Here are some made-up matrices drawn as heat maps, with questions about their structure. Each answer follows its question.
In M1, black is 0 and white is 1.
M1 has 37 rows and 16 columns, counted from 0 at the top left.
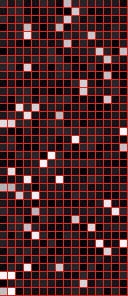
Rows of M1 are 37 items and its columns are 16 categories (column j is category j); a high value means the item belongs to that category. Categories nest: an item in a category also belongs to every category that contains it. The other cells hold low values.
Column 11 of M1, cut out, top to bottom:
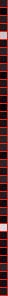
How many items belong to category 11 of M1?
2
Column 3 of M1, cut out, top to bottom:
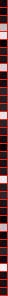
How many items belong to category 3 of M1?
7
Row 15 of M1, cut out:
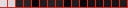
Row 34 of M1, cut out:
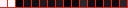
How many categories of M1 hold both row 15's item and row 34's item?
2
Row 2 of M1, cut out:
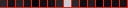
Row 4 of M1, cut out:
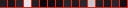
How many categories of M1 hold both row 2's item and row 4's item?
0
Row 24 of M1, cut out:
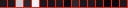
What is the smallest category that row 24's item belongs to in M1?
2
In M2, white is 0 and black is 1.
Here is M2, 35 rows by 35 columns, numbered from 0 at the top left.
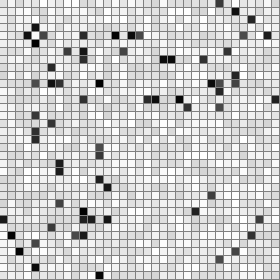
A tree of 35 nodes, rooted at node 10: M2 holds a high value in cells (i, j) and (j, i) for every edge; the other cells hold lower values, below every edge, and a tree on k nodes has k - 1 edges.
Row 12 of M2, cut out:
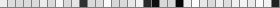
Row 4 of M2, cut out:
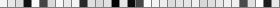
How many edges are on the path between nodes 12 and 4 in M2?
2
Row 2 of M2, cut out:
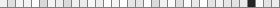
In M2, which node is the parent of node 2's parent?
29
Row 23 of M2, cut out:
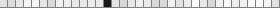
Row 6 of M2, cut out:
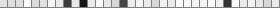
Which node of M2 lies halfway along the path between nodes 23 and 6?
27
